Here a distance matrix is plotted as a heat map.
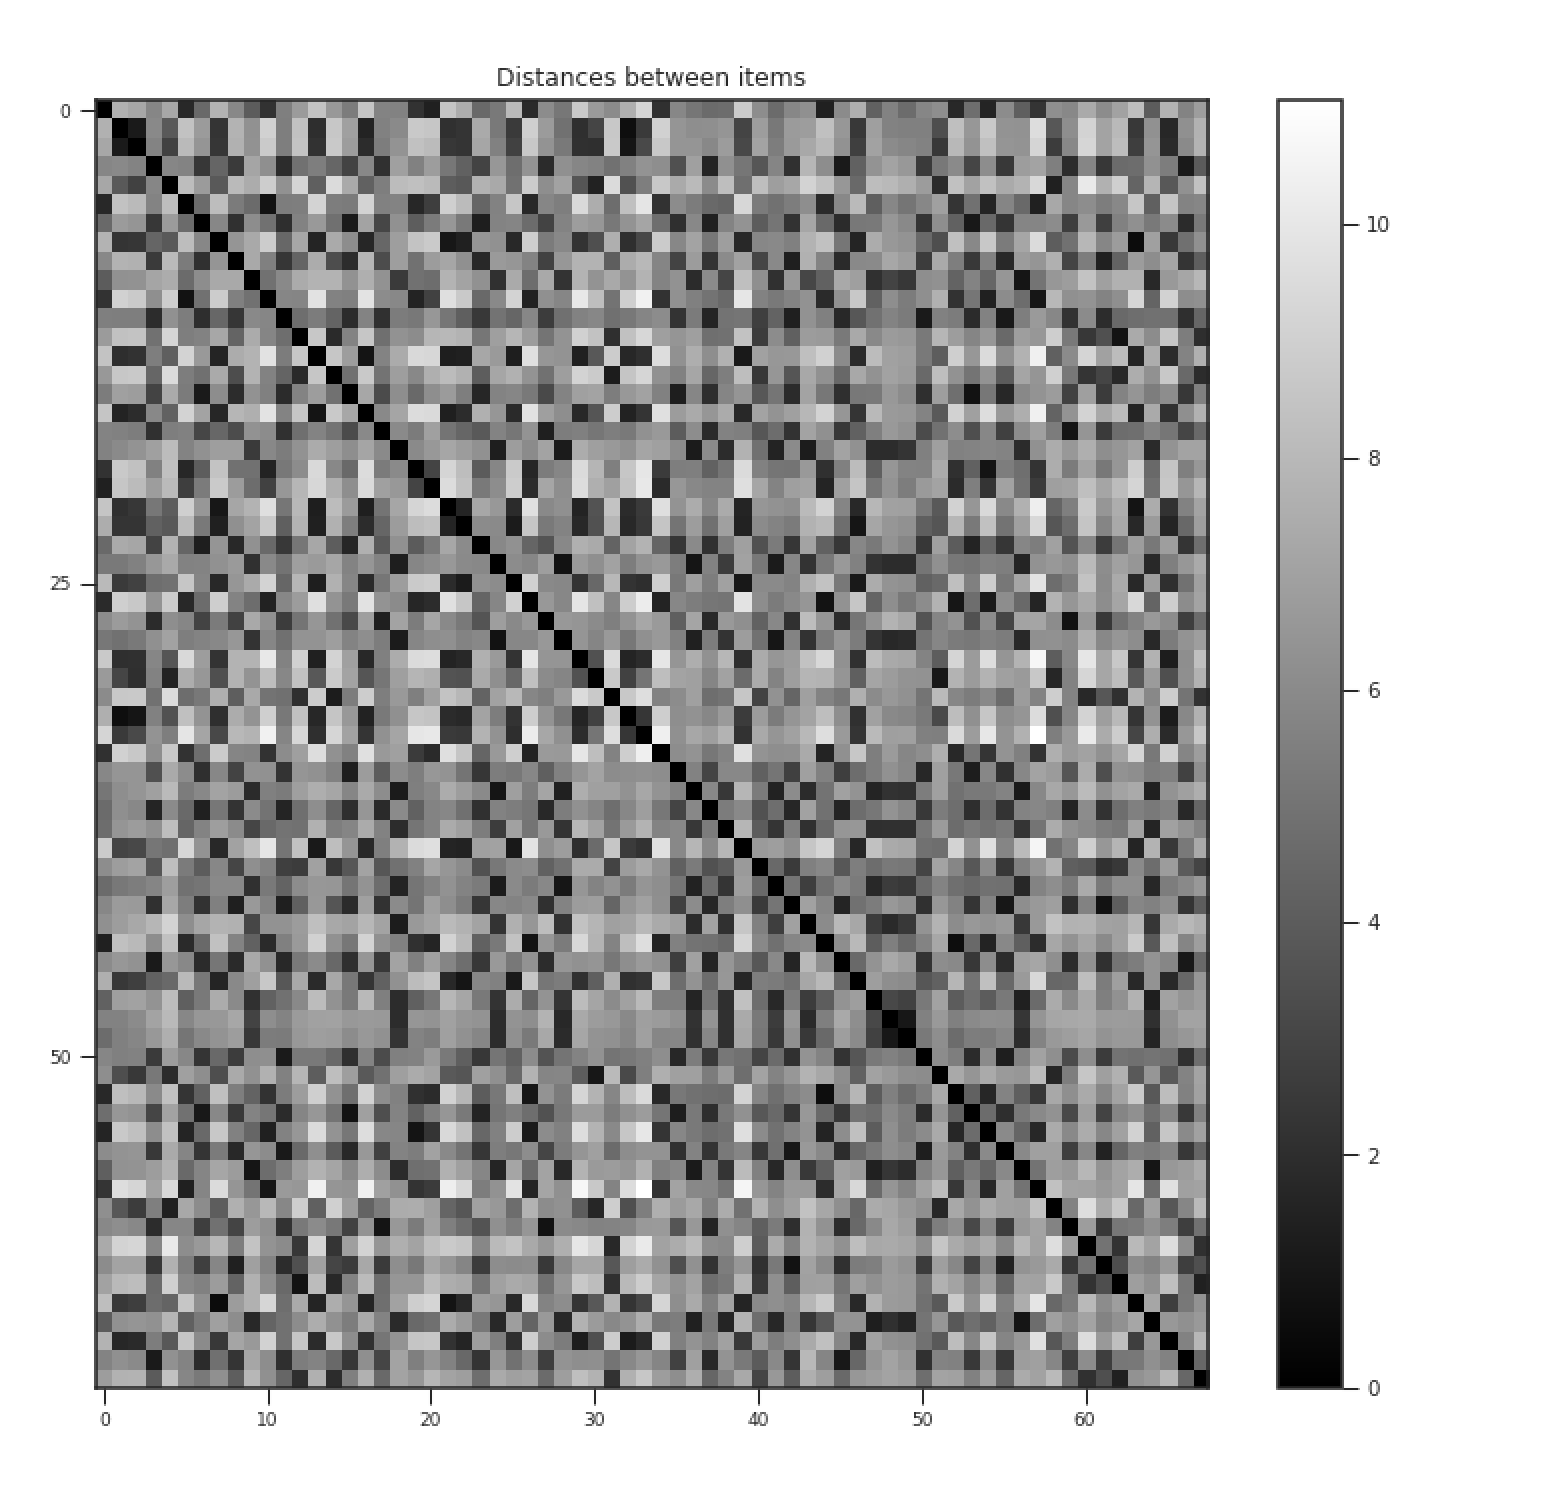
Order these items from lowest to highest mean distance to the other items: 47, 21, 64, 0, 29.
64, 47, 0, 21, 29
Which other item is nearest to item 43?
18
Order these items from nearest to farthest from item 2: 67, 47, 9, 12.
9, 47, 67, 12
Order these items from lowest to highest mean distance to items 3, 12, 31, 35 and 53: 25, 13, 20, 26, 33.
26, 25, 20, 13, 33
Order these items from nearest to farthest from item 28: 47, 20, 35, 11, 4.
47, 11, 35, 20, 4
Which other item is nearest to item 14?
31
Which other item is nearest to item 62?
12
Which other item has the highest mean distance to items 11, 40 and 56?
4
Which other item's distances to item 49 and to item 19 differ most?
48
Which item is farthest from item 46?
57
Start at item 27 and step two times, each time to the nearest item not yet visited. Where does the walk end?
17
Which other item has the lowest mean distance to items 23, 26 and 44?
52
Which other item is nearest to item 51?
30
